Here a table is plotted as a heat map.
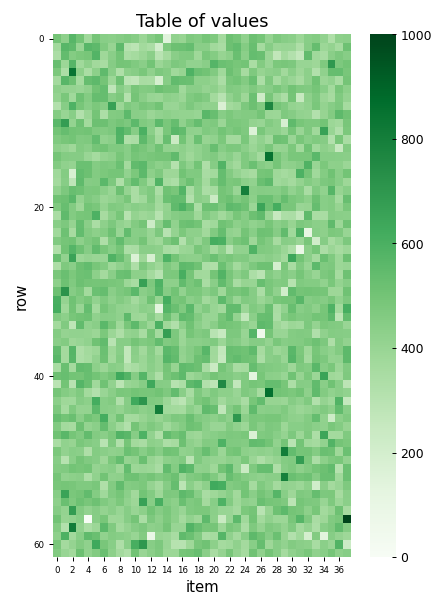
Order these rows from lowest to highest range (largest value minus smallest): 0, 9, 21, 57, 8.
9, 21, 0, 8, 57
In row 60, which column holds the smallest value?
37
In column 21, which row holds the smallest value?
8
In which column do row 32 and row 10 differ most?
13
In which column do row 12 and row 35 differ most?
26
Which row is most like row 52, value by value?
49
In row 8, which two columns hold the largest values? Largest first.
27, 7
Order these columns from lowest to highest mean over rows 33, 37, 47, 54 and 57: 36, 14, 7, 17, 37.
36, 7, 17, 14, 37
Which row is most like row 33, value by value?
51
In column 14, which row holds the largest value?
35
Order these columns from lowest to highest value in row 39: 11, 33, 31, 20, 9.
20, 9, 11, 31, 33
